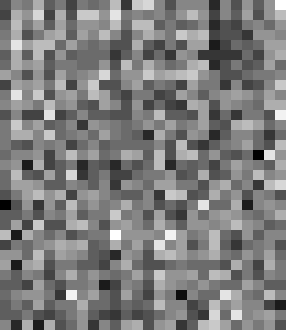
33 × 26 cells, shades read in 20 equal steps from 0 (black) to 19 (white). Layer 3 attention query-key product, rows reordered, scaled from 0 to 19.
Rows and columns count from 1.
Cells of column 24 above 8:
17
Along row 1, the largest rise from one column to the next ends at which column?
13
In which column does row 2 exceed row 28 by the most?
11
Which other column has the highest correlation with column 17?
6
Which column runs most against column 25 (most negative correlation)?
24
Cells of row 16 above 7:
20
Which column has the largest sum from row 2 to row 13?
2
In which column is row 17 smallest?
3
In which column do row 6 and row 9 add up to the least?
21
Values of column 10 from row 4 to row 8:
14 9 8 11 16
